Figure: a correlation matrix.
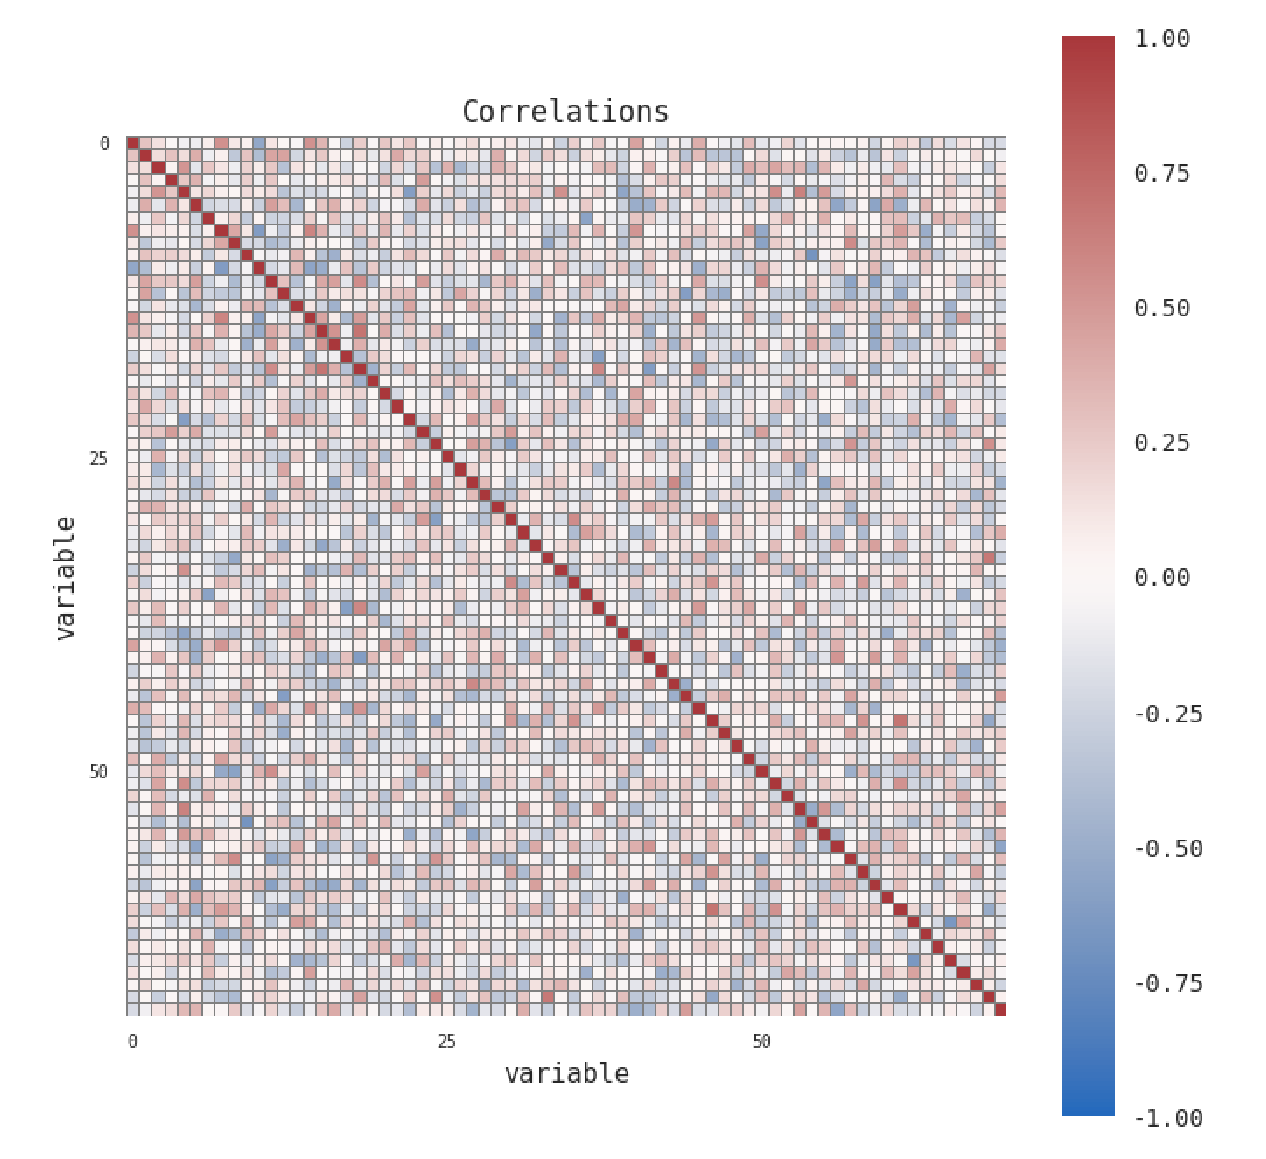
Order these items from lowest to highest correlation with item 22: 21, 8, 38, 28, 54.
8, 54, 21, 38, 28
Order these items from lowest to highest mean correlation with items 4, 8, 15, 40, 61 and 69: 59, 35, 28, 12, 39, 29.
39, 12, 28, 29, 59, 35
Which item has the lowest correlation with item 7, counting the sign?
10
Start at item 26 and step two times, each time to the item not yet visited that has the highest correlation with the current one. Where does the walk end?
1
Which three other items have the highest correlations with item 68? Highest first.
33, 24, 18
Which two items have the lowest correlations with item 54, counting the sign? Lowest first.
9, 53
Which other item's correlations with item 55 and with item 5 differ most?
61
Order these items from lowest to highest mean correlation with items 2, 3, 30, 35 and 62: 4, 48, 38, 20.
48, 20, 38, 4
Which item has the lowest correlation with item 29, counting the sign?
57
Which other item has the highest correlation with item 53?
4
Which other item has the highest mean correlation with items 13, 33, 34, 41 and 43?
27
